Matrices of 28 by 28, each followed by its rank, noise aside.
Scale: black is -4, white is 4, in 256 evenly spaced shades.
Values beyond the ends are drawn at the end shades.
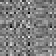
three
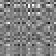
two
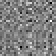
three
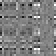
one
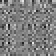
three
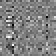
three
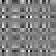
one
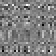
three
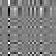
one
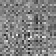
four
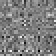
three
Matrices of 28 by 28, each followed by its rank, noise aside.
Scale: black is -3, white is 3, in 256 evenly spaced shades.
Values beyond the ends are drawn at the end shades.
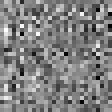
six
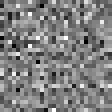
five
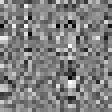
four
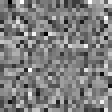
six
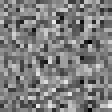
six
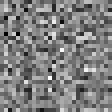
four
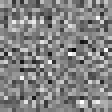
six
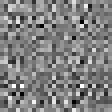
three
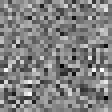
six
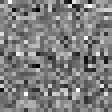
six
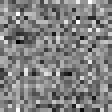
seven
